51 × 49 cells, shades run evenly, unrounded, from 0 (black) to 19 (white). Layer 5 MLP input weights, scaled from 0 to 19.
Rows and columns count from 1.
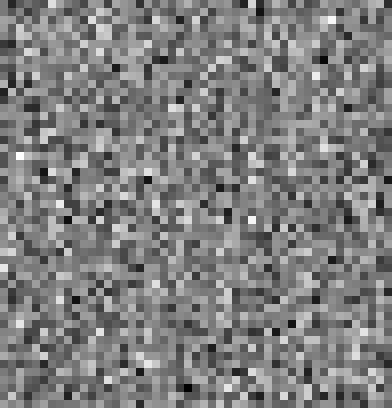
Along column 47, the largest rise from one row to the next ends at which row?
47
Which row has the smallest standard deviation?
15
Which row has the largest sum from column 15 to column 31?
30
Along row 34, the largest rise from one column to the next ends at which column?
19
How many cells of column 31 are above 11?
11
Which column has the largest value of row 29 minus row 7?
36
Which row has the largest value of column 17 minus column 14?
22
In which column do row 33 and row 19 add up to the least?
6
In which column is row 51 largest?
28
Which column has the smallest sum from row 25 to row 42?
35
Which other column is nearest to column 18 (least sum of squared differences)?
37
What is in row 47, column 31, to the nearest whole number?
4
